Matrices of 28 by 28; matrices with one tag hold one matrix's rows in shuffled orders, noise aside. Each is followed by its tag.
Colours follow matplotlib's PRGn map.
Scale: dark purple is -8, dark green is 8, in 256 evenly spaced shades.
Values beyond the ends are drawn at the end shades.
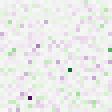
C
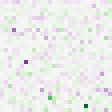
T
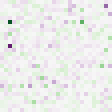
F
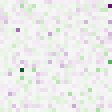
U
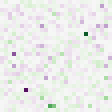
T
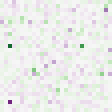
F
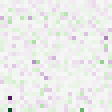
F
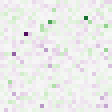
T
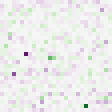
T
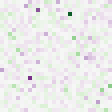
C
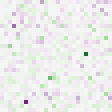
T
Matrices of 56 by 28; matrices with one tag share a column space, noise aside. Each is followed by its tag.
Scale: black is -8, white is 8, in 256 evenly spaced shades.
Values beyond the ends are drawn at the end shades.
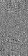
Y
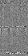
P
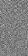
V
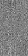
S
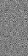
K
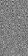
V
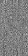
S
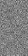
V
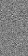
K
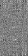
Y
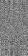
Y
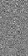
V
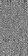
Y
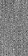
S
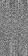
S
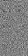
V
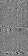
P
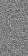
K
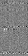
P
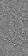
K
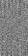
Y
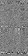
P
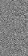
K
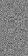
K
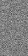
K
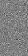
K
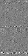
P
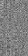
S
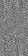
Y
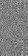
Y
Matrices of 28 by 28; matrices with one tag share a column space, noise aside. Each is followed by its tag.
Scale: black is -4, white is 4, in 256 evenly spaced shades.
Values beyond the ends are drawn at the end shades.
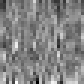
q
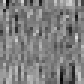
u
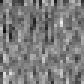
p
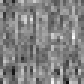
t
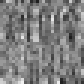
t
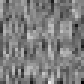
q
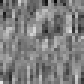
u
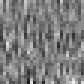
q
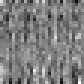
t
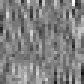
u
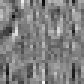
u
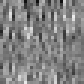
u
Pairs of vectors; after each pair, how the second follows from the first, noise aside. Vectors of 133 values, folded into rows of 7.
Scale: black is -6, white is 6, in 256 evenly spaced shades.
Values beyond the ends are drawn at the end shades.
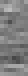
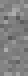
wrapped around, negated, partly zeroed.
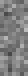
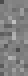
wrapped around, negated, partly zeroed.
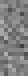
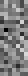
reversed, scaled up.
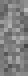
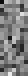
wrapped around, negated, scaled up.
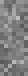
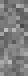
wrapped around.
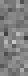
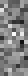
reversed, scaled up.
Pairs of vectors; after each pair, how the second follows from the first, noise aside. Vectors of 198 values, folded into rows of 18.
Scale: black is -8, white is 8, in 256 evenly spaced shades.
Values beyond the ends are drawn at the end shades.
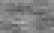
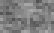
reversed.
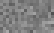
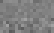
wrapped around, partly zeroed.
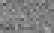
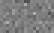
wrapped around, negated, partly zeroed.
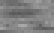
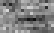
reversed, scaled up.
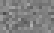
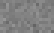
wrapped around, shrunk.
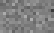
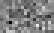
wrapped around, scaled up.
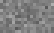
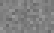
reversed, shrunk.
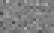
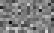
reversed, scaled up.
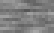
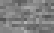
reversed, negated.
